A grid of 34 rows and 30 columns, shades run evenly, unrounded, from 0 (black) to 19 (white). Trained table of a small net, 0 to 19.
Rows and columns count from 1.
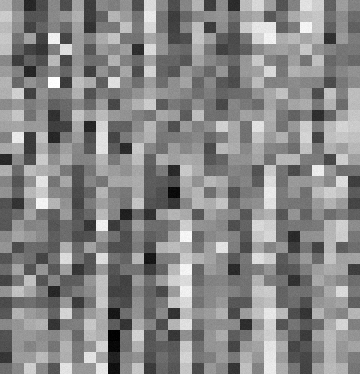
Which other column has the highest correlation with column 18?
3
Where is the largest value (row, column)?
8, 5
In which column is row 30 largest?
16
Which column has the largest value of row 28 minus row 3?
15
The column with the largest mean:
23
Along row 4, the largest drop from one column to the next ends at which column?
6
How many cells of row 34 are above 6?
25
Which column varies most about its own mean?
13
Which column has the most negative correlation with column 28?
10
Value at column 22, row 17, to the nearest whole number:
7
